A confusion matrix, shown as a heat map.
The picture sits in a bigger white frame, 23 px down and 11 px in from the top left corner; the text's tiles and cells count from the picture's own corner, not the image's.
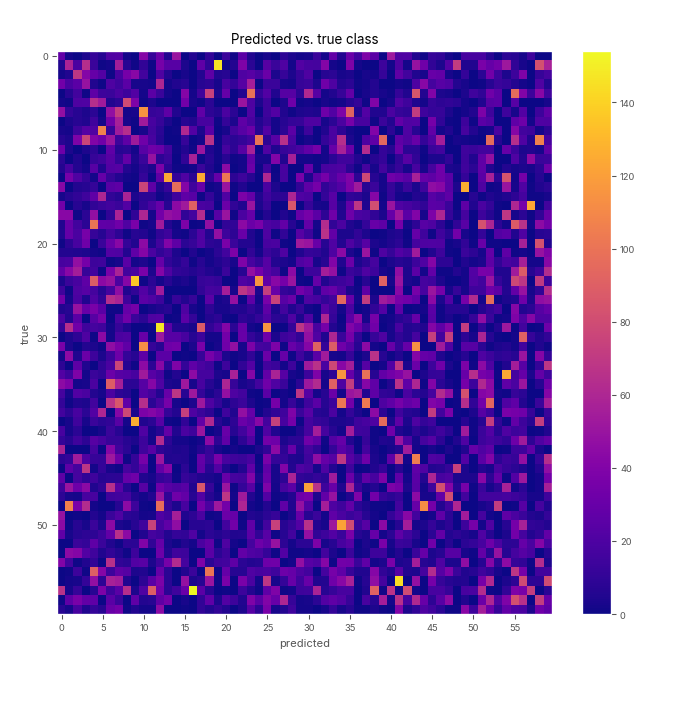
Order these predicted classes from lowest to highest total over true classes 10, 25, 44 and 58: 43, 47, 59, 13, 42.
42, 47, 13, 43, 59
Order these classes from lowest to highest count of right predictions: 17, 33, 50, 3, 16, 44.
44, 50, 3, 17, 33, 16
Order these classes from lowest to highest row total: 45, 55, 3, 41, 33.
3, 41, 45, 55, 33
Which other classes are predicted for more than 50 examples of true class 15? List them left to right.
5, 8, 28
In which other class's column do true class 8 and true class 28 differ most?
5
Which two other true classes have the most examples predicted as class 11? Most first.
57, 50
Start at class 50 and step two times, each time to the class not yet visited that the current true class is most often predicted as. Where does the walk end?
54
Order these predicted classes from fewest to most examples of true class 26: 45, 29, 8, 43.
29, 8, 43, 45
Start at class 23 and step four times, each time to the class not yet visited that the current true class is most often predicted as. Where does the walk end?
20
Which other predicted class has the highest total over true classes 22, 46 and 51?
30
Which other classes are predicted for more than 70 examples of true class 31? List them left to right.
10, 33, 43
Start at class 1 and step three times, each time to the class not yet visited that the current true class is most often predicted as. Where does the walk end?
38
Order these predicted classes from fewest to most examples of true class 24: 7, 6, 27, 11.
11, 7, 27, 6
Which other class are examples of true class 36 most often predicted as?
49
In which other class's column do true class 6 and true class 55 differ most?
10
